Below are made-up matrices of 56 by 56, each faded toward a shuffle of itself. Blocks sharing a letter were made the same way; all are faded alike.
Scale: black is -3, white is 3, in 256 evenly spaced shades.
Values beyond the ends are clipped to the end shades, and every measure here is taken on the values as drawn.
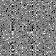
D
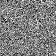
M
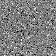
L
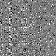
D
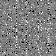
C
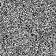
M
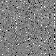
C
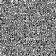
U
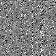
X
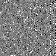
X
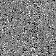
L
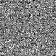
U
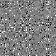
D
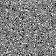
L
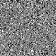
U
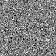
U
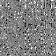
D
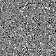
L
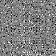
D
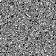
U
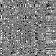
D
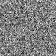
M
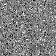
L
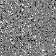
X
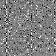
D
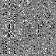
D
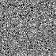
U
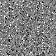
L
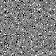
C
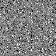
L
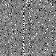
X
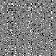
D
